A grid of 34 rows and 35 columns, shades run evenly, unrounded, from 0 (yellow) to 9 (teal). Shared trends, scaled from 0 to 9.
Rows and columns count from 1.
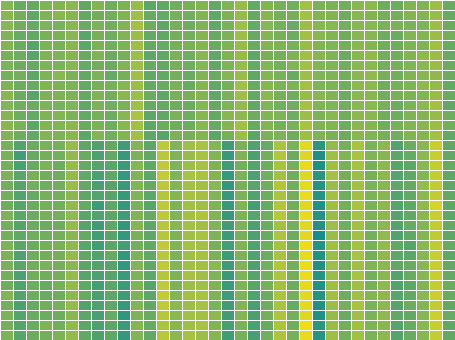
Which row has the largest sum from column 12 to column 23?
14
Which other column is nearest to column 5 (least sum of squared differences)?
4
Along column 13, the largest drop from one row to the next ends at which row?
15
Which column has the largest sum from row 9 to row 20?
25
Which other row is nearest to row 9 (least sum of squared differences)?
7
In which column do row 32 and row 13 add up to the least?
24
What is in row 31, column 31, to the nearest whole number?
6
